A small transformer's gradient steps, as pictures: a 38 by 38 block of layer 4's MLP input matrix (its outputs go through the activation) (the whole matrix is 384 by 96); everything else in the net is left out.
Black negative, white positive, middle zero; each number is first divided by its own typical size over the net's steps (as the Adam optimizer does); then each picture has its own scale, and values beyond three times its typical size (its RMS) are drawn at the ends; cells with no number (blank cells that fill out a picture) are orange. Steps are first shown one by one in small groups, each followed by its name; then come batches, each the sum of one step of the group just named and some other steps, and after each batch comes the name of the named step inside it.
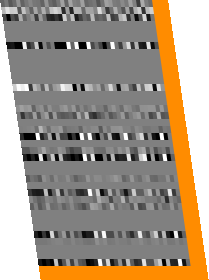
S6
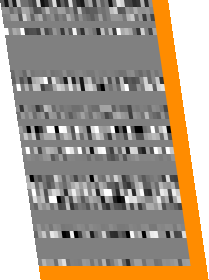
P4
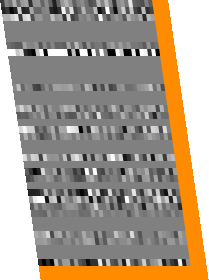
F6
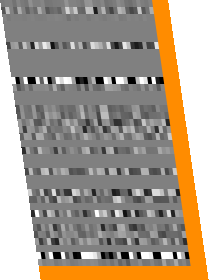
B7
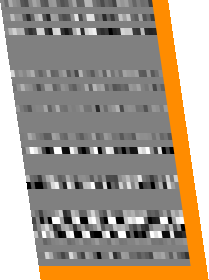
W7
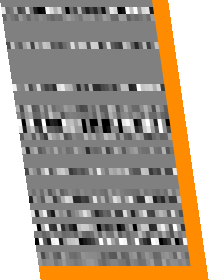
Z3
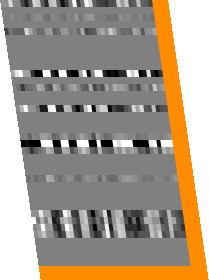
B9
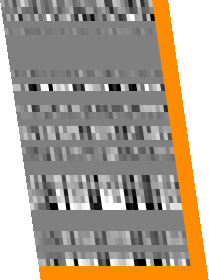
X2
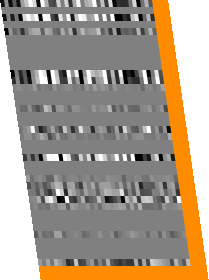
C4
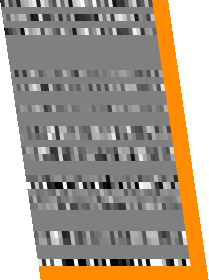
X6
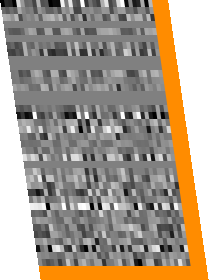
X2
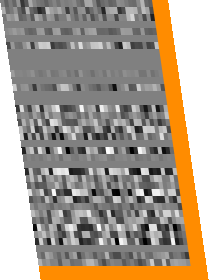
W7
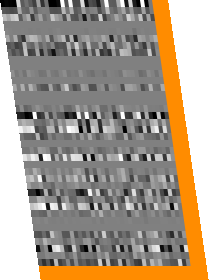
F6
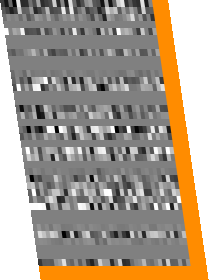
P4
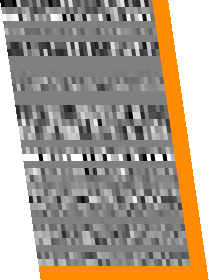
P4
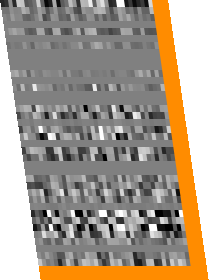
W7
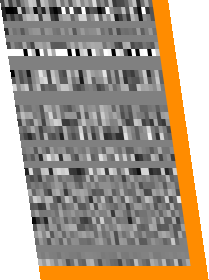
C4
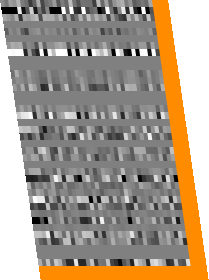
F6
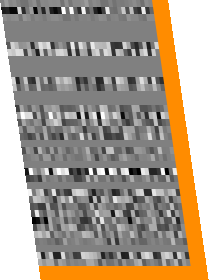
B7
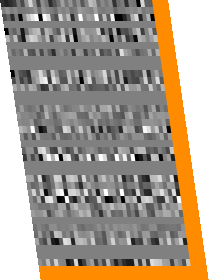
C4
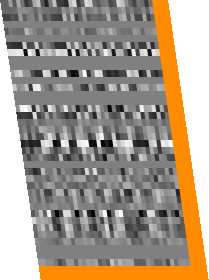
B9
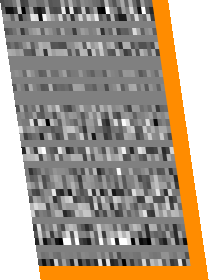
F6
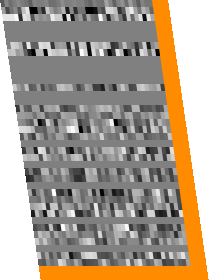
F6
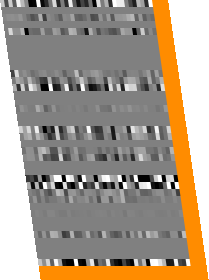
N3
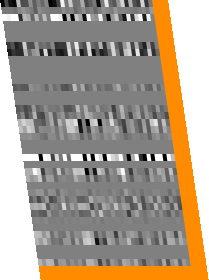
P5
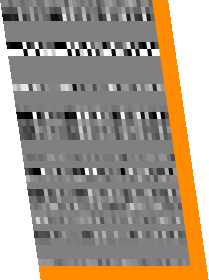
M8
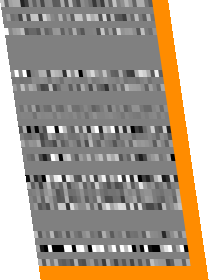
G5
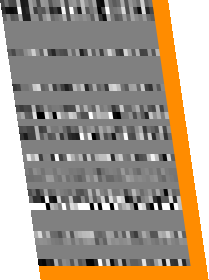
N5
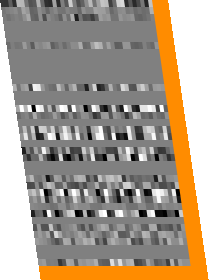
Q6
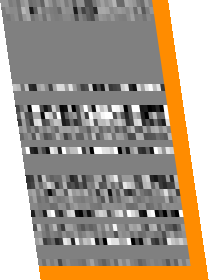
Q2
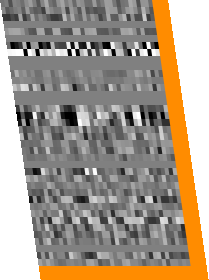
M8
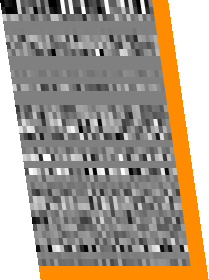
P5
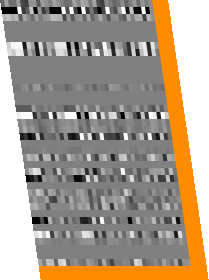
N5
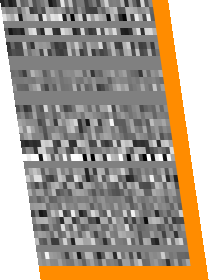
P5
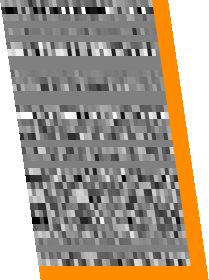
N3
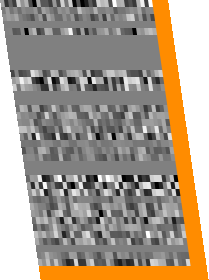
N3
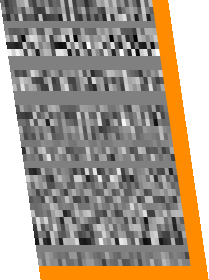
M8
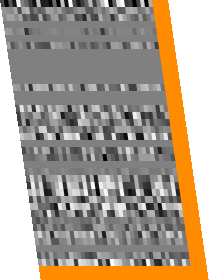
Q6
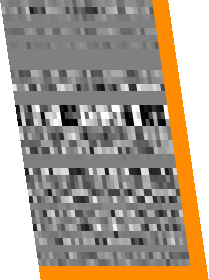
Q2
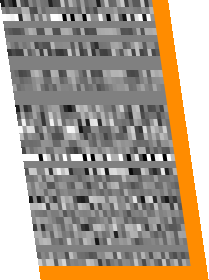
P5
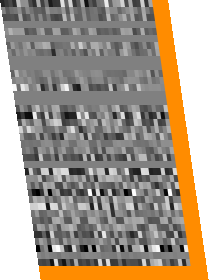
N3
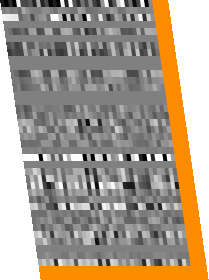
P5
